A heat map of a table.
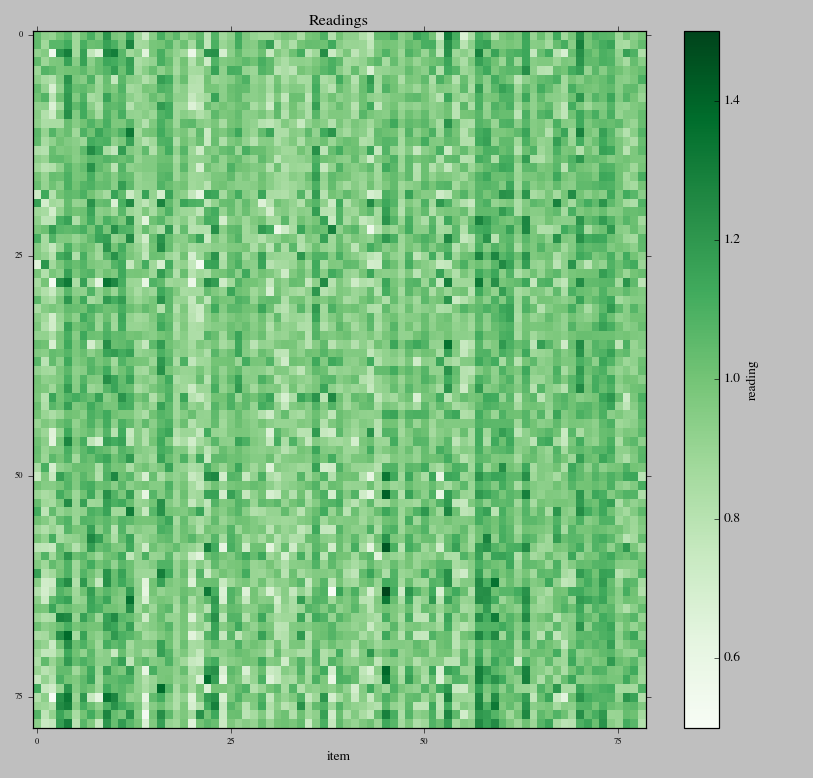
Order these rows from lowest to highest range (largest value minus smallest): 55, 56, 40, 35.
55, 56, 40, 35
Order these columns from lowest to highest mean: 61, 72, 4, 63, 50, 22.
22, 50, 72, 61, 63, 4
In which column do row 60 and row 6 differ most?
2
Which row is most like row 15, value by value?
56
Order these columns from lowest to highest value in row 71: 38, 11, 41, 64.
41, 64, 38, 11
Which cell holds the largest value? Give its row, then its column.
63, 45
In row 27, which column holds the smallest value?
32
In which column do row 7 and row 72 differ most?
45
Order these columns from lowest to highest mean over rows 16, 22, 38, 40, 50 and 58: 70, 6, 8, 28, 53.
28, 8, 6, 53, 70
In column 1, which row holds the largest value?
26
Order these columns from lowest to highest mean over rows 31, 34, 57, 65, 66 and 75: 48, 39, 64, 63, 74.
64, 39, 48, 74, 63
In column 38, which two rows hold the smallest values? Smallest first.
63, 73
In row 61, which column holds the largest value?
16
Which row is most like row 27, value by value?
37
